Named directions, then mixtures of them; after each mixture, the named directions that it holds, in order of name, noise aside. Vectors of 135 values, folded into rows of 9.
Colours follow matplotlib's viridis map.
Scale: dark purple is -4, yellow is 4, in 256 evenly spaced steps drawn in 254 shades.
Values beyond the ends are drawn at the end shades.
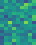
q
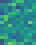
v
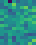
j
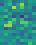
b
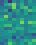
b, j, v.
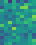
j, q.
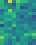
j, q.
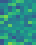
v.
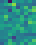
j, v.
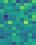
q, v.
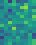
j, q.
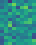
j, q, v.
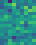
j, v.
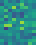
b, j.
